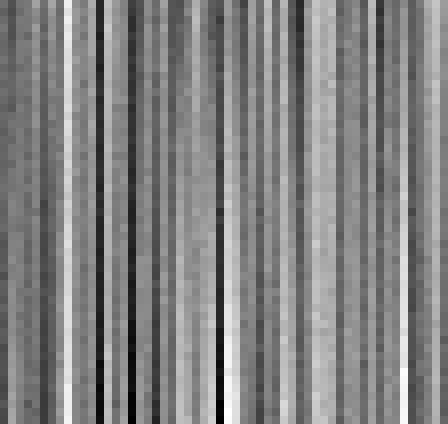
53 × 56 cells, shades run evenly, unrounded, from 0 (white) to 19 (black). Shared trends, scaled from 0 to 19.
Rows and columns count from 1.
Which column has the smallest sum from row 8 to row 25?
9
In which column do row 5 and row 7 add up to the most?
13
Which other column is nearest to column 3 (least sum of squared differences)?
50
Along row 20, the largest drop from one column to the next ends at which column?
14
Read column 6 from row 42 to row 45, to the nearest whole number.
14 14 14 14
